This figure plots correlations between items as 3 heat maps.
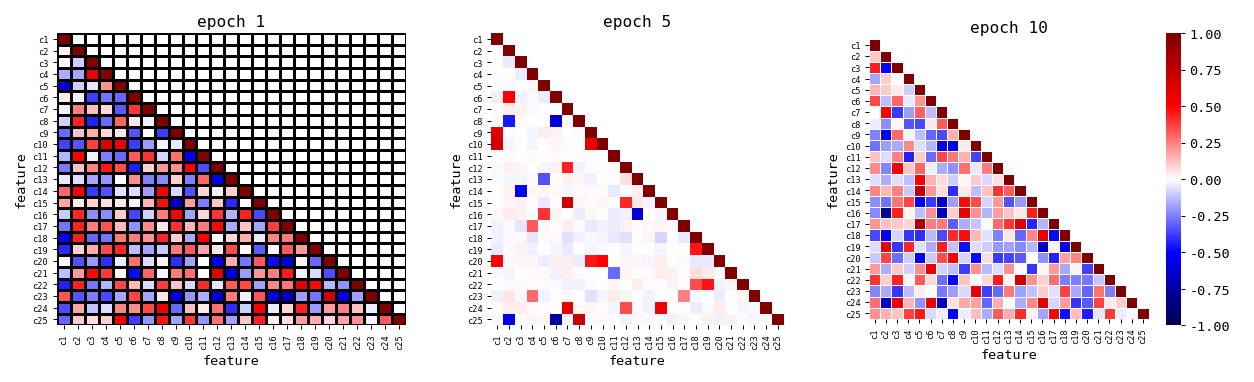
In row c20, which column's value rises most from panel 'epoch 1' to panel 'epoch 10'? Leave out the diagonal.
c2
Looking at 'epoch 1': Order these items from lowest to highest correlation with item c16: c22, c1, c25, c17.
c1, c25, c22, c17
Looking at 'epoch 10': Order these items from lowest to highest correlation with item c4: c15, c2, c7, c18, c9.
c18, c7, c9, c2, c15
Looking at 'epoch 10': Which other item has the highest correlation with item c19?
c2
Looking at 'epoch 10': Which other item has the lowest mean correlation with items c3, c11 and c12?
c23
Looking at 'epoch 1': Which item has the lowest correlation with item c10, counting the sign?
c11
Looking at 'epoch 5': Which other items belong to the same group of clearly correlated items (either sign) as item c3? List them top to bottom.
c14
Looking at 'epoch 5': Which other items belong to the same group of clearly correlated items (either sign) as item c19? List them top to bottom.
c18, c22
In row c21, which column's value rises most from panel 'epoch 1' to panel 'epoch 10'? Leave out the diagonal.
c6
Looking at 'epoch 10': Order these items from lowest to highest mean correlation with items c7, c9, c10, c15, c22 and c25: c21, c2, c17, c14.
c21, c2, c17, c14
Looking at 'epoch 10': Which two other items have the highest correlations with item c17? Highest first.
c5, c14
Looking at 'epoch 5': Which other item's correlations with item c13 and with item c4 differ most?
c16
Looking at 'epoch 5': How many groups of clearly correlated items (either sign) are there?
8
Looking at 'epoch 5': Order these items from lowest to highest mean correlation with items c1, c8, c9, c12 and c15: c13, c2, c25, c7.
c2, c13, c25, c7
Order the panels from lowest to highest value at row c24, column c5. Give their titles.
epoch 10, epoch 5, epoch 1
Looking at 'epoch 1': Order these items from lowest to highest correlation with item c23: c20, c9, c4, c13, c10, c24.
c9, c4, c10, c24, c13, c20
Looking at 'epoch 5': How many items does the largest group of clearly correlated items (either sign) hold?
4
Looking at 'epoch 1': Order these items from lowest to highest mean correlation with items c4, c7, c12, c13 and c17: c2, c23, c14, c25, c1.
c23, c1, c14, c25, c2
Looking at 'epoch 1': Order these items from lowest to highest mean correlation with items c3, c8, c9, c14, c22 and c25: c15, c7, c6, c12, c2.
c6, c7, c15, c12, c2
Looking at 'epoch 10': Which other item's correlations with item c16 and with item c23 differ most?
c3
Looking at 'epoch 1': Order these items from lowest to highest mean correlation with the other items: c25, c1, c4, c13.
c1, c13, c4, c25
